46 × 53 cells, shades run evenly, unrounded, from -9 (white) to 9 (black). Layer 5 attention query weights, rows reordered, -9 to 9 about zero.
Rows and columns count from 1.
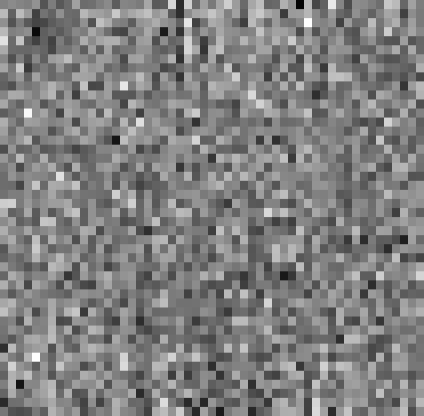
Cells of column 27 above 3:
7
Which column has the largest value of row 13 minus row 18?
30
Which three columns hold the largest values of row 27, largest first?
51, 46, 44
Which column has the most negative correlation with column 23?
42
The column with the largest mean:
23
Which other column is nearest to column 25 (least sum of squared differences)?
48
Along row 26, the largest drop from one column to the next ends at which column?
28
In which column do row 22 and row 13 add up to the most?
18
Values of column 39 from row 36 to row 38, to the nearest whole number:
1 1 3
